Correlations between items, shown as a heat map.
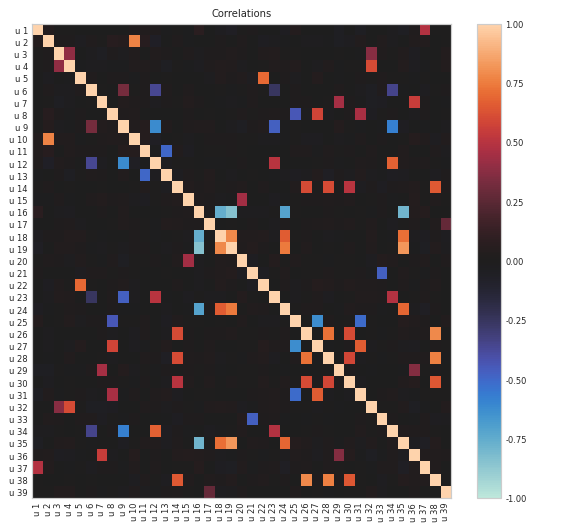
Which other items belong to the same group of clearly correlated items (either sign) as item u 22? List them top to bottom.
u 5
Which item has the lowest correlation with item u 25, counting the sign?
u 27
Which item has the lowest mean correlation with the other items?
u 16
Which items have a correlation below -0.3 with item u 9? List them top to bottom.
u 12, u 23, u 34
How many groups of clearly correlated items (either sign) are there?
13
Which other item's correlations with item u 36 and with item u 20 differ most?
u 7
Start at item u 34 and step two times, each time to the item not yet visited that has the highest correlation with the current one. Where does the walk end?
u 23
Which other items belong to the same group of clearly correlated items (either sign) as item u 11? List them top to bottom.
u 13
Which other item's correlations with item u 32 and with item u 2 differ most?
u 10
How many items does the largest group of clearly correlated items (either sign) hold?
5
